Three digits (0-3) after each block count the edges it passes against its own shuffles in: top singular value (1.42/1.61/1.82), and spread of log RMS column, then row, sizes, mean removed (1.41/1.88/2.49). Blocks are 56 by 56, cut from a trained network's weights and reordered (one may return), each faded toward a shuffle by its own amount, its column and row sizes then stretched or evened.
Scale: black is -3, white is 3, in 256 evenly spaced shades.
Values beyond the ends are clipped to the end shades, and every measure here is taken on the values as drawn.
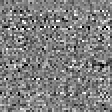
1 0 3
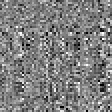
3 3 2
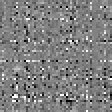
0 3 3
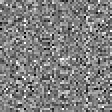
2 2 0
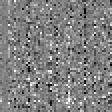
0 3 1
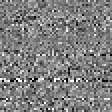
2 0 3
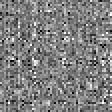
1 2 2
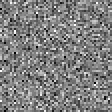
2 2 0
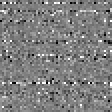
0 1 3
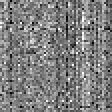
3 2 1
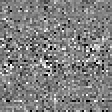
0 2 3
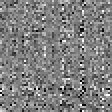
1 3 1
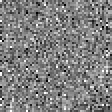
0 2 0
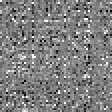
0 3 1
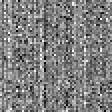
3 2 1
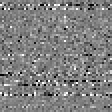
1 0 3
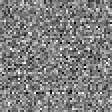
1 0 1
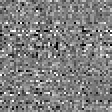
1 1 3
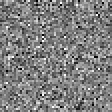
0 1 1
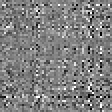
3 3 3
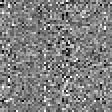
1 2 1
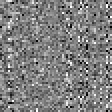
1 3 0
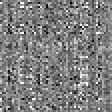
2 2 2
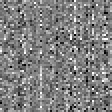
1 3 0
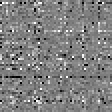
0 2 3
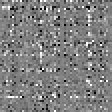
0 3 3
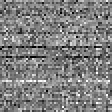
3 1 2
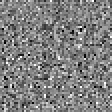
0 1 2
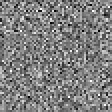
2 0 1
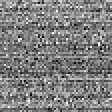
3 0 0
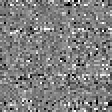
0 2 3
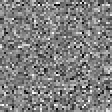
1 1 2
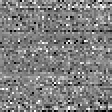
1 0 3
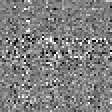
0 2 3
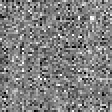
0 2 1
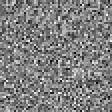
1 0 0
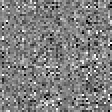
2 3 1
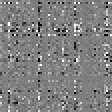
1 3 3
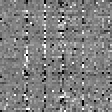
3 3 1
